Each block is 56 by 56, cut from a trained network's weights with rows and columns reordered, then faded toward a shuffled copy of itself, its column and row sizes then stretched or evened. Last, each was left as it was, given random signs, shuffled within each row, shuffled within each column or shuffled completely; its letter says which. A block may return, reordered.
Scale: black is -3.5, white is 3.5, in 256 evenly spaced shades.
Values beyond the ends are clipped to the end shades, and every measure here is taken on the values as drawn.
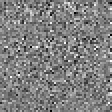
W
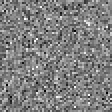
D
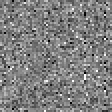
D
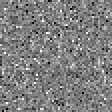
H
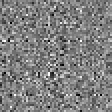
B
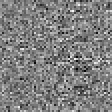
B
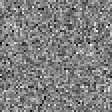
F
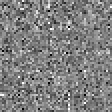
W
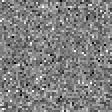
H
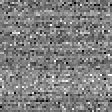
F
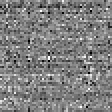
B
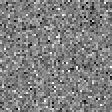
H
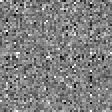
W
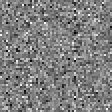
D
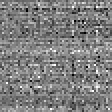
B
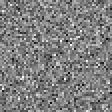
H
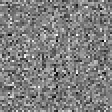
W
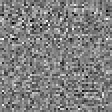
B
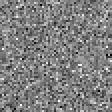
H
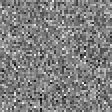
D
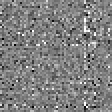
W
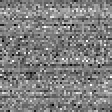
F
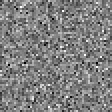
H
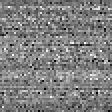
F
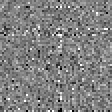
W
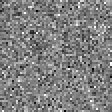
H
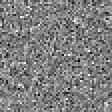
H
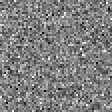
H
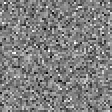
H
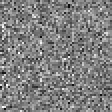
D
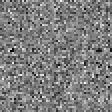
W
